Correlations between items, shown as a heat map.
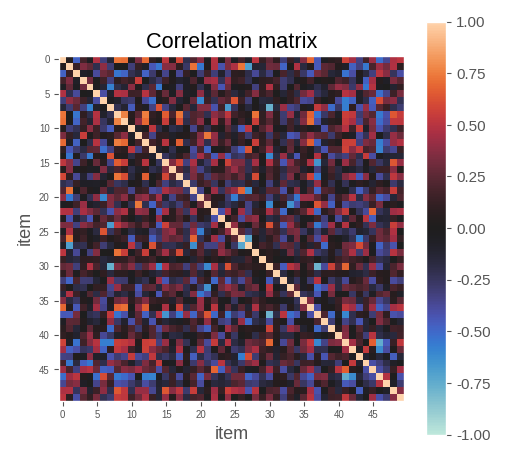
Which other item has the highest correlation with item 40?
45
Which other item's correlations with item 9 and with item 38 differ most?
8
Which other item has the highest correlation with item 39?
30
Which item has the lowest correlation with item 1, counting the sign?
27
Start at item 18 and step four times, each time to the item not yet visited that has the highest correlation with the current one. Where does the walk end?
3
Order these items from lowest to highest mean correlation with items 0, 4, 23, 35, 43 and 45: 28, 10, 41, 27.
28, 27, 10, 41
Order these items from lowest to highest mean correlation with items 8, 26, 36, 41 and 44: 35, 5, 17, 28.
35, 5, 28, 17
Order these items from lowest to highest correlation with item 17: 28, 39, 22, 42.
39, 22, 42, 28
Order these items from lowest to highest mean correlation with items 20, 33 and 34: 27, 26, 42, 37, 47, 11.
37, 11, 47, 26, 27, 42
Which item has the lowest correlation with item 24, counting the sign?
7
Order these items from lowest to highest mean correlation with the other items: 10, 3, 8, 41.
10, 3, 41, 8
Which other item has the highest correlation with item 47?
46
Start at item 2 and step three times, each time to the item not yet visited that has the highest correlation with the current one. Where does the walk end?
25
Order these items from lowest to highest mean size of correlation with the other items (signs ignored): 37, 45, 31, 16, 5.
31, 16, 5, 45, 37
